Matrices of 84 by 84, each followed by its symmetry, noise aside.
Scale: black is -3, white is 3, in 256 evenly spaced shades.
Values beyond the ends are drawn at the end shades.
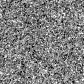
no symmetry.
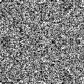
mirrored top to bottom.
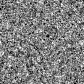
symmetric across the other diagonal.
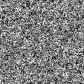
same after a half turn.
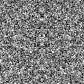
mirrored left to right.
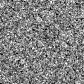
symmetric across the other diagonal.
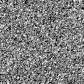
antisymmetric.
